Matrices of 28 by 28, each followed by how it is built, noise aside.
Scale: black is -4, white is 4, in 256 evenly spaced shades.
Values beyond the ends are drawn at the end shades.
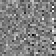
uneven columns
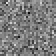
noise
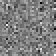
uneven columns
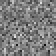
repeating columns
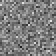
noise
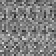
repeating columns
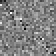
banded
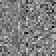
uneven columns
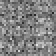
blocks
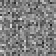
blocks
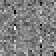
uneven columns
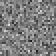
noise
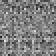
repeating columns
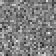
noise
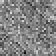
Toeplitz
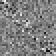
banded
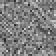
Toeplitz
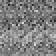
repeating columns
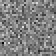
noise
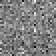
uneven columns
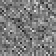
Toeplitz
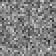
noise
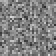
repeating rows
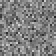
noise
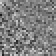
lower triangular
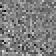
lower triangular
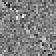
banded
